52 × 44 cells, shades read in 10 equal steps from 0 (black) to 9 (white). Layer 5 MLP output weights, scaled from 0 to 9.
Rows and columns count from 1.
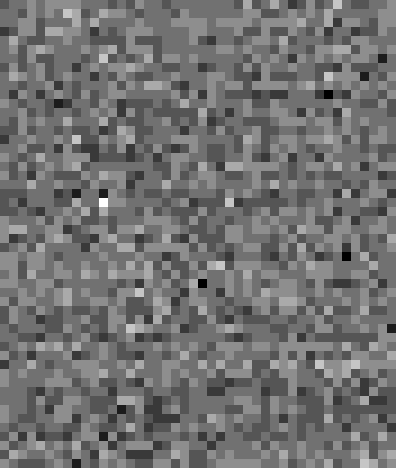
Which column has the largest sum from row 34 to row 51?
33
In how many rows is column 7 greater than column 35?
16
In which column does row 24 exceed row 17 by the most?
10
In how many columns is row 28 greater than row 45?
22
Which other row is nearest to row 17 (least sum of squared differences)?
44
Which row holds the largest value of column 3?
26
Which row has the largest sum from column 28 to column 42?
41
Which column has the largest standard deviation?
12
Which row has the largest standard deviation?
23
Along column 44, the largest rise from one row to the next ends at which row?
38
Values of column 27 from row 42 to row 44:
5 3 4
